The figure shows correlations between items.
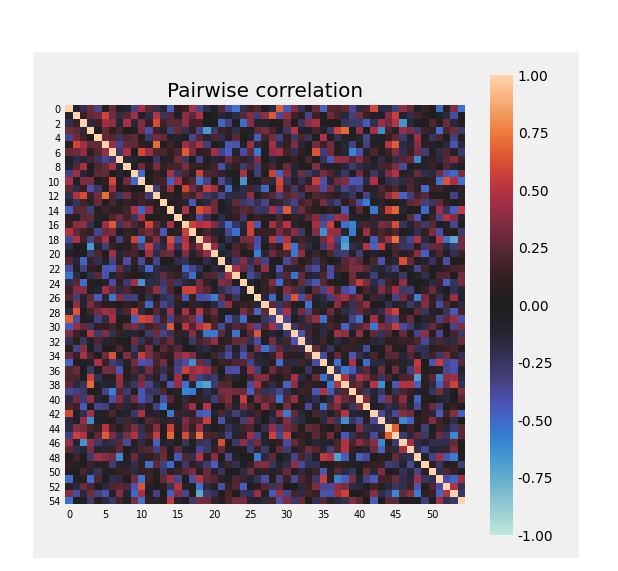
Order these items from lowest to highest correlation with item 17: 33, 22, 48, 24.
22, 48, 24, 33
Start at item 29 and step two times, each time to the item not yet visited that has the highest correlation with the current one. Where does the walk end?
42
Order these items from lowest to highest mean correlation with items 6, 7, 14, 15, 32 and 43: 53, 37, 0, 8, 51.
0, 53, 51, 37, 8
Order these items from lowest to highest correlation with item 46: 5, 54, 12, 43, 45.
43, 12, 45, 5, 54
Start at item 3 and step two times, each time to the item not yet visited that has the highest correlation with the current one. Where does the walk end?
53
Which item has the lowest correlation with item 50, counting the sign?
35
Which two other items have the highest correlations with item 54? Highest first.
14, 51
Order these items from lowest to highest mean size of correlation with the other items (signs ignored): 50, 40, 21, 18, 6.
50, 21, 40, 6, 18
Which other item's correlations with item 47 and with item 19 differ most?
38
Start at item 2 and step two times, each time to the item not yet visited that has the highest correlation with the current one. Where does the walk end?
5
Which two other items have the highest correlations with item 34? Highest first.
6, 10
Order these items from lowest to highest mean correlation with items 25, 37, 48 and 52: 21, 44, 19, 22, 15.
21, 22, 19, 44, 15
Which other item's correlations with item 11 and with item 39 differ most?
16
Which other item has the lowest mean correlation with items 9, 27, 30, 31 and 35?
29
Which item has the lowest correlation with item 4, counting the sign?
26
